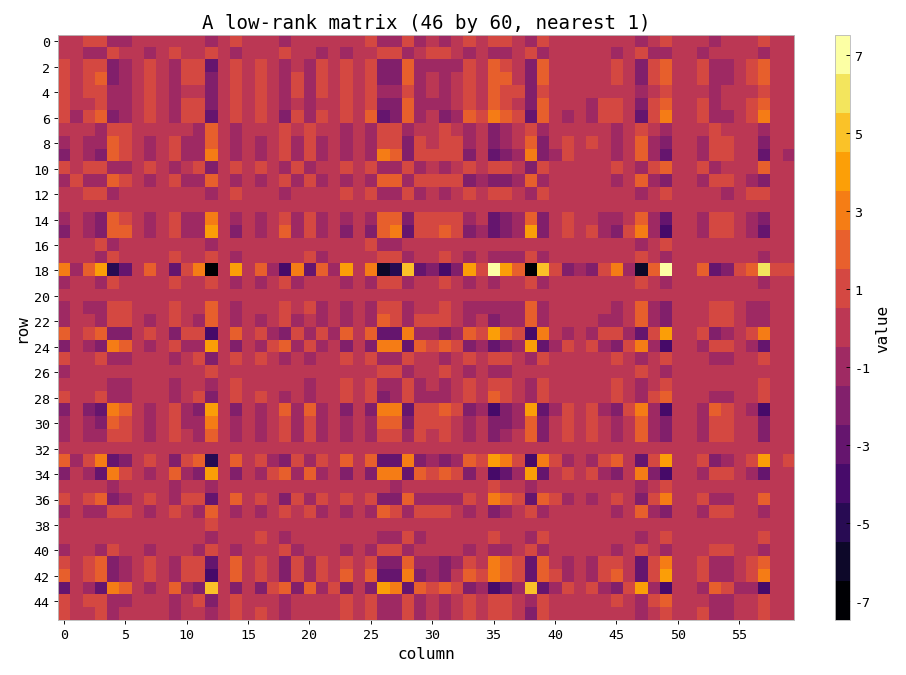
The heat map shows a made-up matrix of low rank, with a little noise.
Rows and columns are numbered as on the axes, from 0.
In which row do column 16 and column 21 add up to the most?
18
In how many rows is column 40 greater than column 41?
7
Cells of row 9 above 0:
17
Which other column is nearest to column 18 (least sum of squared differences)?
31
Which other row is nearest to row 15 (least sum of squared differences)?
24
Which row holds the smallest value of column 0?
43
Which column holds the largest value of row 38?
12
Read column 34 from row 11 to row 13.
-1 0 0
